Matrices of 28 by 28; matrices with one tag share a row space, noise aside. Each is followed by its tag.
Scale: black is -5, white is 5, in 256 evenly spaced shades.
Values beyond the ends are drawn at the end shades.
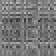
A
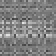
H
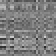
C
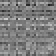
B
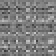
B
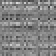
A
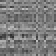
C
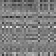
A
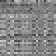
C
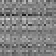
H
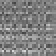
H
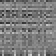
H
